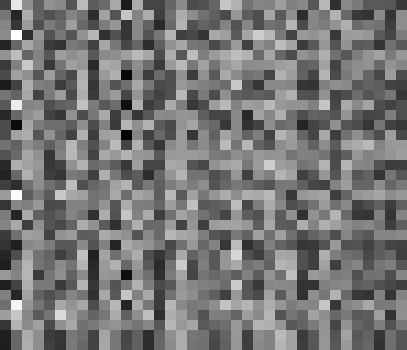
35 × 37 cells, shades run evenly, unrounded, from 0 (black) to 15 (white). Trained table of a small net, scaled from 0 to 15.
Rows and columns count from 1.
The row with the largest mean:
20
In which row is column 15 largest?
12
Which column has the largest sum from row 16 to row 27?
22
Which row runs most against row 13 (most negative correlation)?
4
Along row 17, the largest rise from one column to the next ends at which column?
2
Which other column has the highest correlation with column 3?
17
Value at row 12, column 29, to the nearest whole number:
6
